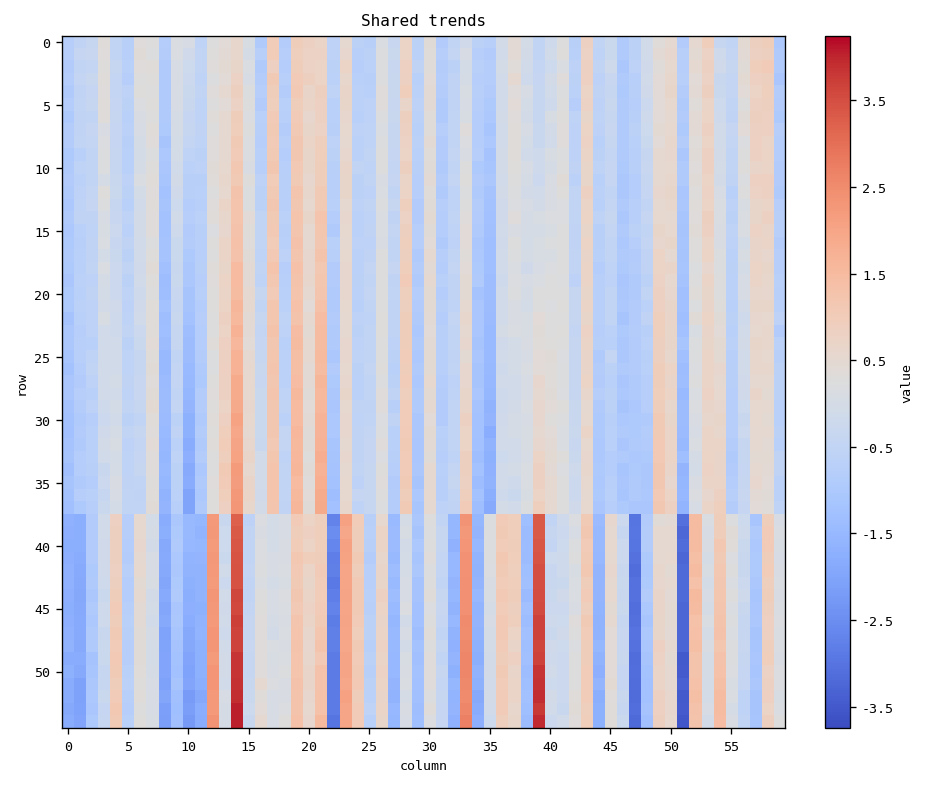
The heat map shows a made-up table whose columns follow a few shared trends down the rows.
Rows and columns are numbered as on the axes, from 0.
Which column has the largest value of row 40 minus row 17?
39
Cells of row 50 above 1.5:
5
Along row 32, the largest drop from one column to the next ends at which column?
22
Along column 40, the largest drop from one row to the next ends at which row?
38
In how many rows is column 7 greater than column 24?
38
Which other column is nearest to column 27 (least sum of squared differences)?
32
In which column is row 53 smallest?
51
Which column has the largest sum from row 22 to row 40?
14
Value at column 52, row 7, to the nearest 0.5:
0.5
